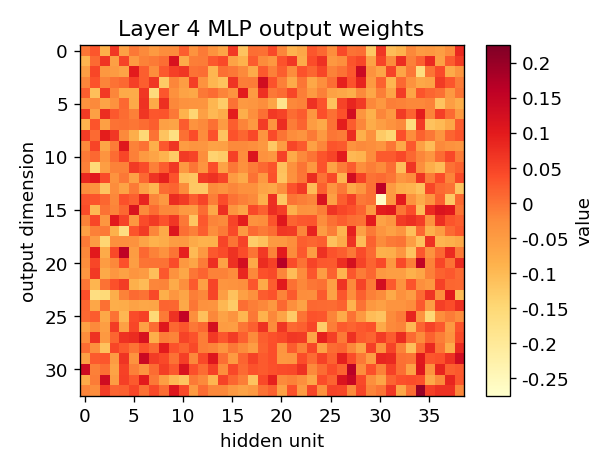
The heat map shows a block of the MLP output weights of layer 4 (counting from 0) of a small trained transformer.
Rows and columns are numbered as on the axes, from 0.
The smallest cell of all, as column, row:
30, 14
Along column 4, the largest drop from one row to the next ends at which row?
17
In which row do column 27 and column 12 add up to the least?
13
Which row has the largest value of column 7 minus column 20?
12
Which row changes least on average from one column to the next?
24
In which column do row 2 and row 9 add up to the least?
34
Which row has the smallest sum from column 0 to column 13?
18
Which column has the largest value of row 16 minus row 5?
20
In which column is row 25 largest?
10
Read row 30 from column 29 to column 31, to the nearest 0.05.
0.05 0 0.05
